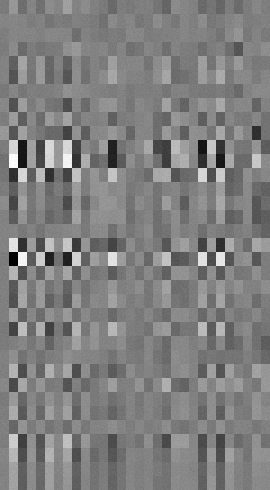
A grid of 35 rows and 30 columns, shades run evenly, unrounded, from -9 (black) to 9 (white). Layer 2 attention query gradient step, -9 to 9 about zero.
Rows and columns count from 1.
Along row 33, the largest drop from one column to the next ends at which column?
3
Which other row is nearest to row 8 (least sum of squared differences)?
15
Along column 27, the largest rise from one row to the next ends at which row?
5
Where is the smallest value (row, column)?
19, 2
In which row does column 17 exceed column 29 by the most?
10
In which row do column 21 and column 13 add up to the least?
11
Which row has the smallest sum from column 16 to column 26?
32
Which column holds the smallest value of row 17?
30
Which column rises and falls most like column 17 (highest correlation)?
20
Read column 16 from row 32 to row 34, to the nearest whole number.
-1 0 0
